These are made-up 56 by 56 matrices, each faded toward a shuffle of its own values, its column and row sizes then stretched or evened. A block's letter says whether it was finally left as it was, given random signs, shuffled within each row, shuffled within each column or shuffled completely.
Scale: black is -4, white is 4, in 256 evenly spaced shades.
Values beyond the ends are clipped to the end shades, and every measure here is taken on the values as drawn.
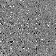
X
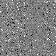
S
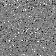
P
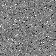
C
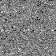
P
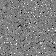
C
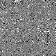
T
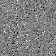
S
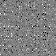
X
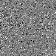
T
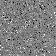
C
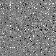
T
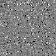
X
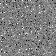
C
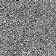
P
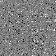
T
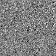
T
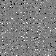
X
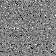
P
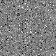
S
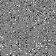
T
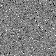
C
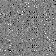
X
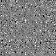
X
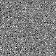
T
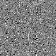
T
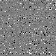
X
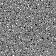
C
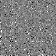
X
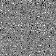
T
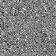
T
